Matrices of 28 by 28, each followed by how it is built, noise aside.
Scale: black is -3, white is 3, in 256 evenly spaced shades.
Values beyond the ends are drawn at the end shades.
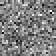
noise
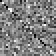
diagonal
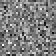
noise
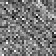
Toeplitz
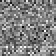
repeating columns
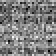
blocks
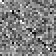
diagonal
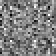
low rank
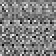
repeating columns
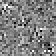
block diagonal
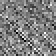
Toeplitz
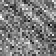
Toeplitz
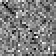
diagonal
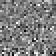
uneven rows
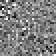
block diagonal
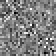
block diagonal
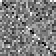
diagonal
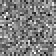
noise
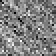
Toeplitz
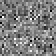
low rank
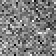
Toeplitz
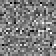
uneven rows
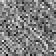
Toeplitz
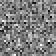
repeating columns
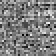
blocks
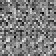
repeating columns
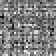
blocks
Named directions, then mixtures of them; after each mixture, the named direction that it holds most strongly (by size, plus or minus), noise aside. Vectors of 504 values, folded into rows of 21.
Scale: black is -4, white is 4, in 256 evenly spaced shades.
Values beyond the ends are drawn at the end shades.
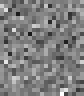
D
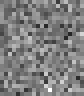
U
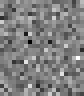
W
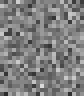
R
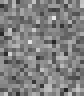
R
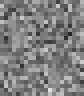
U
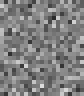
R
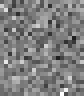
D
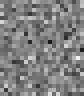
W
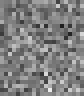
U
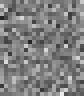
D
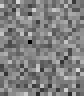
R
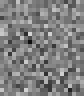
U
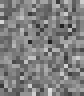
W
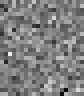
D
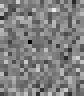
W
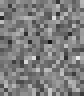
W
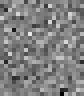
D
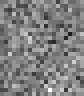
U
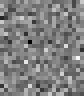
W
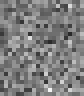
U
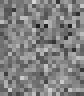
U
